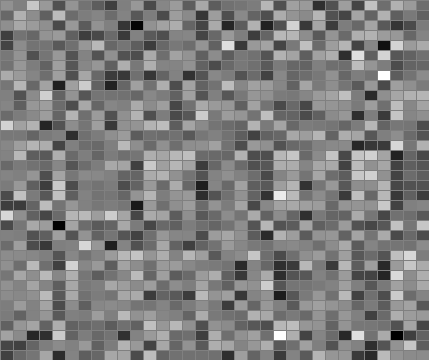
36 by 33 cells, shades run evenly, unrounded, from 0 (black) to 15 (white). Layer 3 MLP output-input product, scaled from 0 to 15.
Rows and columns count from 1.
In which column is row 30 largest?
31
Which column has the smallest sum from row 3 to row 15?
9
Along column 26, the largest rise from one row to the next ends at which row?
4
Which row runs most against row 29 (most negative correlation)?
24
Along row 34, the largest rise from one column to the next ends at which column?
28
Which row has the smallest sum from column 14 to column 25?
8
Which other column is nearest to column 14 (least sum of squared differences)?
23
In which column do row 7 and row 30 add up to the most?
10
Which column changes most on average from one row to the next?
30
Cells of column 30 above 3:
33
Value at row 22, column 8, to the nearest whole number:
9
